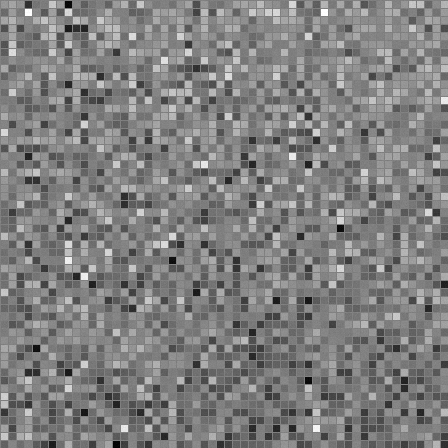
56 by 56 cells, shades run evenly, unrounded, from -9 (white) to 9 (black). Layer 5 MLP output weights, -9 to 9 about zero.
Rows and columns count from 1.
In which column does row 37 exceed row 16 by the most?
25
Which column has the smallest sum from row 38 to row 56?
40
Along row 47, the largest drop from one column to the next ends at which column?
10
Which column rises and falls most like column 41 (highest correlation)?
34
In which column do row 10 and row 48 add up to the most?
13
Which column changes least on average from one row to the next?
45
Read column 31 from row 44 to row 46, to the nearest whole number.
3 0 2
